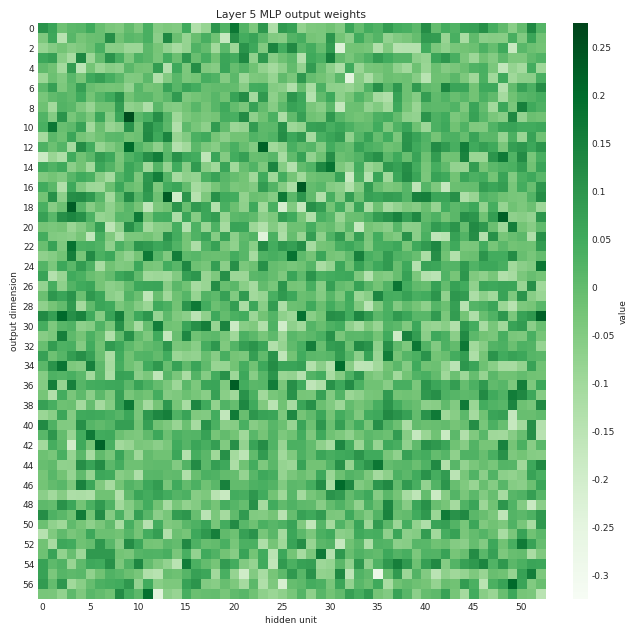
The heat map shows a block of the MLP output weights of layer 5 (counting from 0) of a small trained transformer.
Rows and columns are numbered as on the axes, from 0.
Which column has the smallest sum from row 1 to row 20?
32
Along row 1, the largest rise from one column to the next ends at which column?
20
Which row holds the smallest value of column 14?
17
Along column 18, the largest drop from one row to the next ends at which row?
18
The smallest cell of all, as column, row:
35, 55
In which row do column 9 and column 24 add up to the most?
9
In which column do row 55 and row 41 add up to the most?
51
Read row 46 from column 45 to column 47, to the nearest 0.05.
-0.1 0 -0.05
